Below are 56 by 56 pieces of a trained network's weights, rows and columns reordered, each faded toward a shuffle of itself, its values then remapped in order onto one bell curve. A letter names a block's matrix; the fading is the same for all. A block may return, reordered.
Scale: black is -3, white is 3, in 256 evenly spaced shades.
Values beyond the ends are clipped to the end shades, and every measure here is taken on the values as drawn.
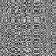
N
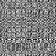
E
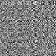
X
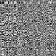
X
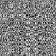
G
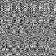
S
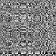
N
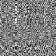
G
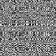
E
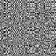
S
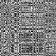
N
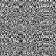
S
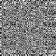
X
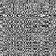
E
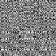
S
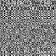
S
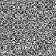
G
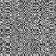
N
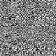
S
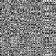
G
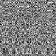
G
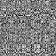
G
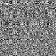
G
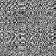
S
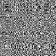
X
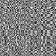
N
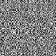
G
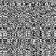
S
